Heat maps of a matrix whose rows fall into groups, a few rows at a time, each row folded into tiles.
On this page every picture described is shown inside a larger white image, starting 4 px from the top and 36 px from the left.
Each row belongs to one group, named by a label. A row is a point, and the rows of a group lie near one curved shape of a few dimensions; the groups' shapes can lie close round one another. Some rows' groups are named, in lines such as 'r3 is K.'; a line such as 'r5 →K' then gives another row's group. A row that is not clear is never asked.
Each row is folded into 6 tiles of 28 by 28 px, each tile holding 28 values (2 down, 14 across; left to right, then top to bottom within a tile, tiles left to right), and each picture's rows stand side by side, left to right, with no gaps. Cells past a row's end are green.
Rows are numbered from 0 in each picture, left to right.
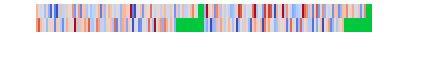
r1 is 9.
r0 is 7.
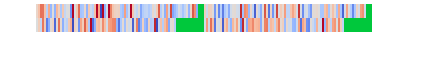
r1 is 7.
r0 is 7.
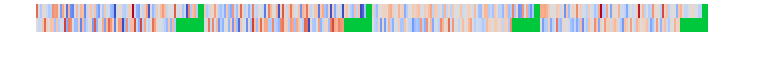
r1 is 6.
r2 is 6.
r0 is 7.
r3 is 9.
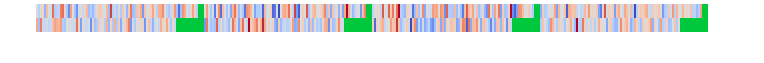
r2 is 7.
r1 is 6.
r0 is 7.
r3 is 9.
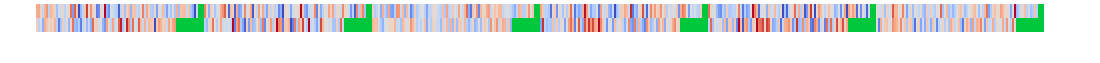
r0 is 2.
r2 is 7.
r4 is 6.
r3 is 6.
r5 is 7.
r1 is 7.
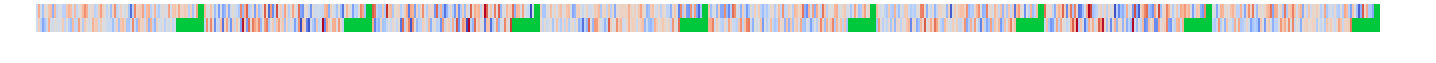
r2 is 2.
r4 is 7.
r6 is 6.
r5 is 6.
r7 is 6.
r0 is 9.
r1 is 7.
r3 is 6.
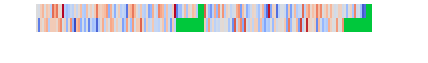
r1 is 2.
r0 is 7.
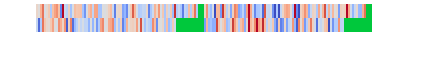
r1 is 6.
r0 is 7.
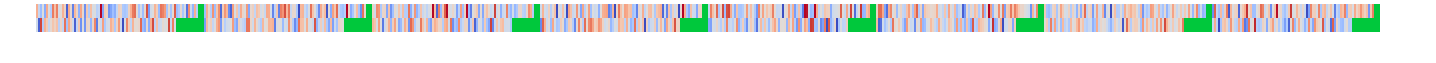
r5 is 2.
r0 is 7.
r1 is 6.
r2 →7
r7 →9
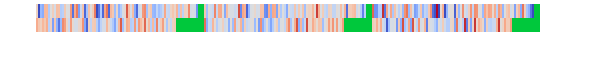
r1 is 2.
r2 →2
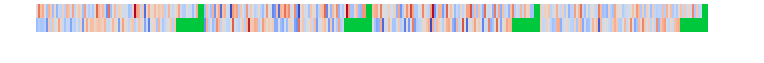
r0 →9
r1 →6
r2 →9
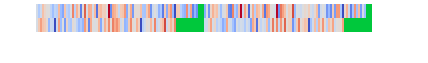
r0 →6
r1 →6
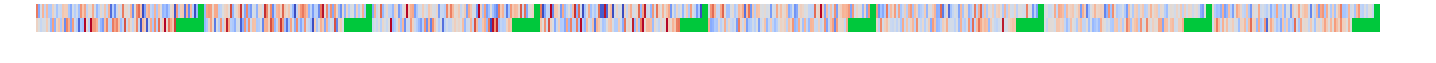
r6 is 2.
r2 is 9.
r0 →6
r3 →2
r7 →7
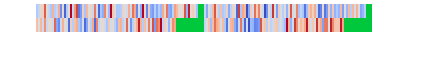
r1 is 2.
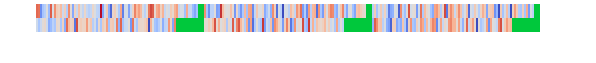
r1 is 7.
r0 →2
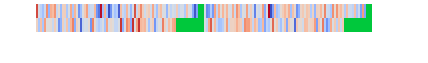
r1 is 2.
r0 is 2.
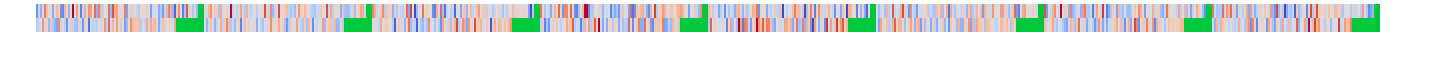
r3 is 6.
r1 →7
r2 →2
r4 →6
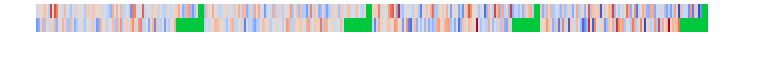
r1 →2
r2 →7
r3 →6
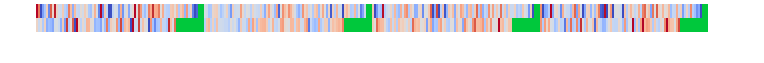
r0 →2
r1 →6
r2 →2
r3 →2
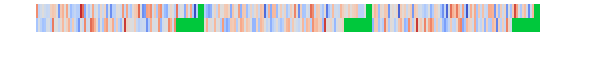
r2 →6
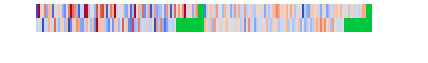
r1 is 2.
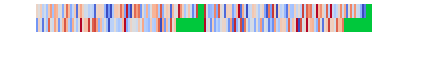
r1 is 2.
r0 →6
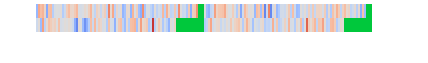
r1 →2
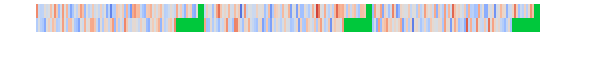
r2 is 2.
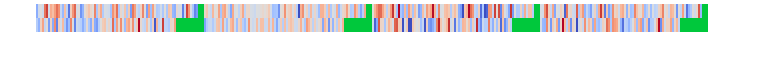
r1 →6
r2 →7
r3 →7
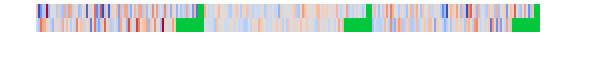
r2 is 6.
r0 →2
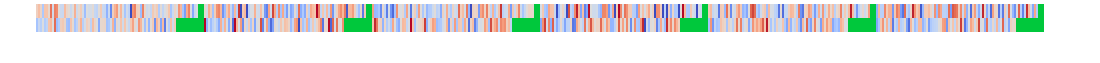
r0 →6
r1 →2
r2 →7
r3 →6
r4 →6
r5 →6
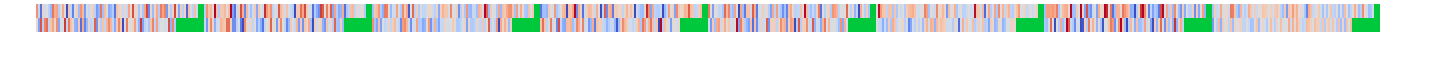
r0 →7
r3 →9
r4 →7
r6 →7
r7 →6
